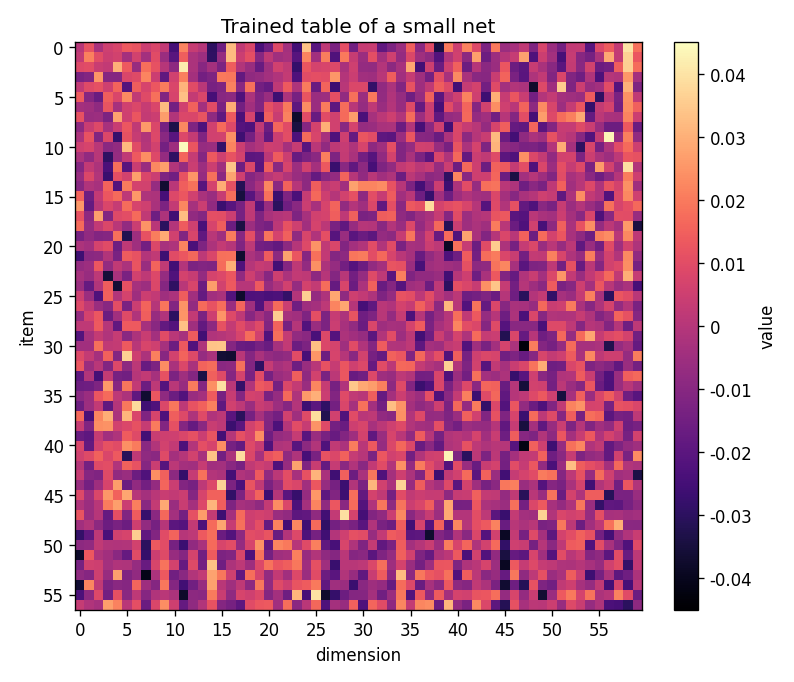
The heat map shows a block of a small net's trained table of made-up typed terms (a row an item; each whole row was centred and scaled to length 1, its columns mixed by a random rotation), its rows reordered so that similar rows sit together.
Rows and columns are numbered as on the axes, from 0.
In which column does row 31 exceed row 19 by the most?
5
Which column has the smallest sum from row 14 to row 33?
47
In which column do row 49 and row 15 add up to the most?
6
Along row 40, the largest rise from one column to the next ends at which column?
48
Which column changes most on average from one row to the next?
15
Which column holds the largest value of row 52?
14
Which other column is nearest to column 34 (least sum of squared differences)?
52
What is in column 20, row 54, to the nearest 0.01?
-0.01
